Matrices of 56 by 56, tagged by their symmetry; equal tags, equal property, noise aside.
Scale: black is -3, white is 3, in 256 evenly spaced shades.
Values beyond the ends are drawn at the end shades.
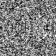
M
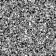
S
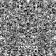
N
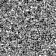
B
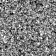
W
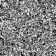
B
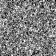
S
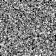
W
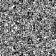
M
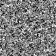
S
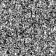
S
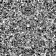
N
